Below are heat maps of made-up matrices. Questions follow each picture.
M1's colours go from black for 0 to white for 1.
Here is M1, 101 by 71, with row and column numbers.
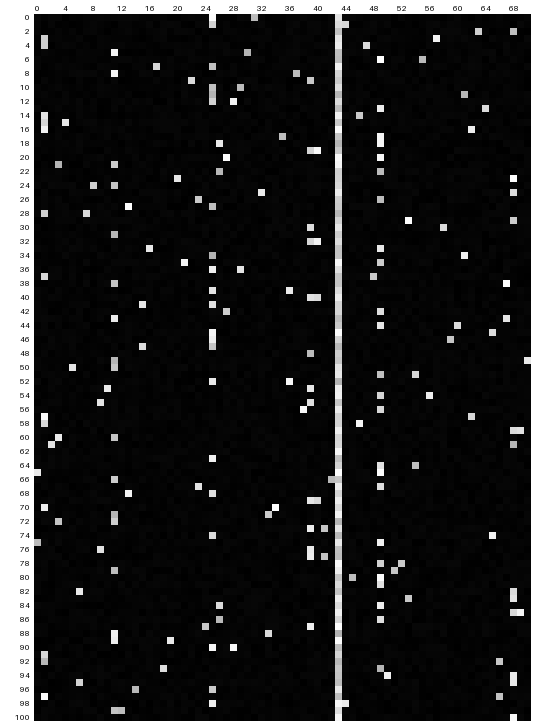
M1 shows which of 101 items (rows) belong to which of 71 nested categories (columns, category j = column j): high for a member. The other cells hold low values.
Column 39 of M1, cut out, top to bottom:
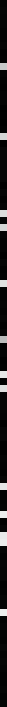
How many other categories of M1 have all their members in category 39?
7
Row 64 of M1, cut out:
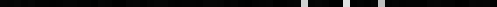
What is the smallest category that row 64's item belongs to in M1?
54
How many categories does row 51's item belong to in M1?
3
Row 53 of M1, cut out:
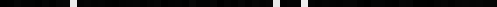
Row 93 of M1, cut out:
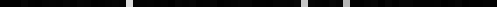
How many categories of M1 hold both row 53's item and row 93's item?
1
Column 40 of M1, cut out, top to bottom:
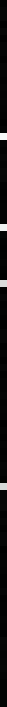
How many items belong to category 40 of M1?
4
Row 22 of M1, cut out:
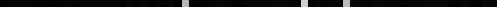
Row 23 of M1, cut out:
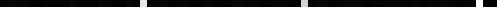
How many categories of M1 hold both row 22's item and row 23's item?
1
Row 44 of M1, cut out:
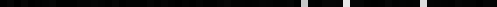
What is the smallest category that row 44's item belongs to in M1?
60
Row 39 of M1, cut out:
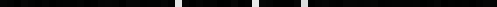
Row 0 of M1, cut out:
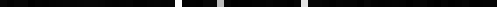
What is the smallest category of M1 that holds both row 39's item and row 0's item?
25
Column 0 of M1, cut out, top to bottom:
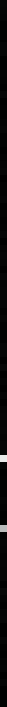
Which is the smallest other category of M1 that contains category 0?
49
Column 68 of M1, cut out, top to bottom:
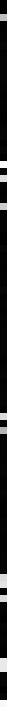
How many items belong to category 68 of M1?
12
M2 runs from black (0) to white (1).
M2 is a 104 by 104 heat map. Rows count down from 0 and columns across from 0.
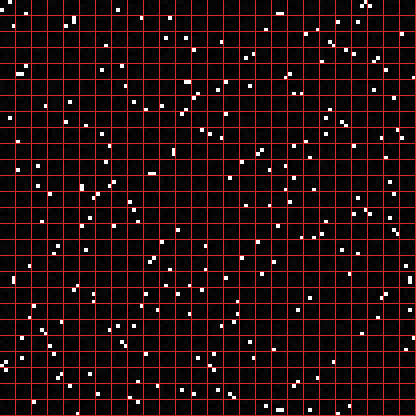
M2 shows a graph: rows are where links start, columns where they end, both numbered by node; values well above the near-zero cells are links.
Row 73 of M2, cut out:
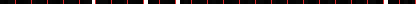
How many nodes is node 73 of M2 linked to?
4
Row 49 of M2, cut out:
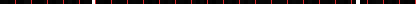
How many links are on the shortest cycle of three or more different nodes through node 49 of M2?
8
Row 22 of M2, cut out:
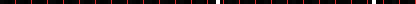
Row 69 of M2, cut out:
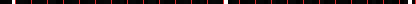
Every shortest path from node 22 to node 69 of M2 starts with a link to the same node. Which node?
node 54
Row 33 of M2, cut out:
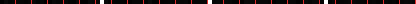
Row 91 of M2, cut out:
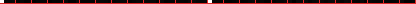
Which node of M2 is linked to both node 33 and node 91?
node 52
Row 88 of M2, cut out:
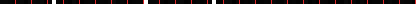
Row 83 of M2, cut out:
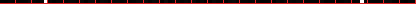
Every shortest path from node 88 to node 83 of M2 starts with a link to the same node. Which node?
node 53
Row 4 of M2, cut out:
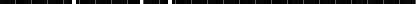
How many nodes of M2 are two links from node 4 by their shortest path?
4
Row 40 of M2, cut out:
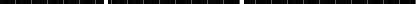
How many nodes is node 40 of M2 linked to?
2
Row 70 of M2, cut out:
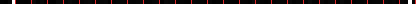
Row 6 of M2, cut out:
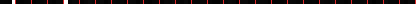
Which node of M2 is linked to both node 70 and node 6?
node 3
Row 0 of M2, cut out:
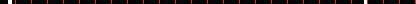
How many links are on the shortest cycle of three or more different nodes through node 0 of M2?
7
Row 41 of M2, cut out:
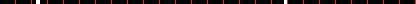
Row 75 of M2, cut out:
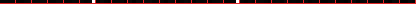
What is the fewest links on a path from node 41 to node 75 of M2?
5
